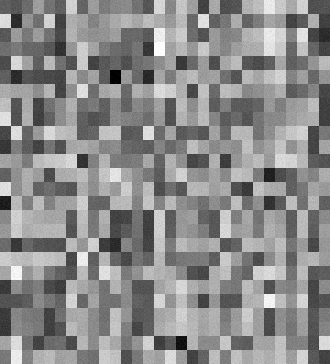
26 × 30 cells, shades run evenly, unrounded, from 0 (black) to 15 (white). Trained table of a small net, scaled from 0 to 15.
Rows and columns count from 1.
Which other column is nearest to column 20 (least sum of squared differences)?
24
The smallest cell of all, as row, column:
6, 11
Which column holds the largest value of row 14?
1
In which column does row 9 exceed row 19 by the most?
7
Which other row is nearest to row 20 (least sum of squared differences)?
26
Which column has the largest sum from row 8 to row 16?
28
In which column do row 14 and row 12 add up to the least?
15
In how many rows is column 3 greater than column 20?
10
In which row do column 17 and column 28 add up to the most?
3
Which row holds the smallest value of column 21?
12
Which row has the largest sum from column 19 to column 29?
4
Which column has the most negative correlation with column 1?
23
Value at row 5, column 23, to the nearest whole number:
5
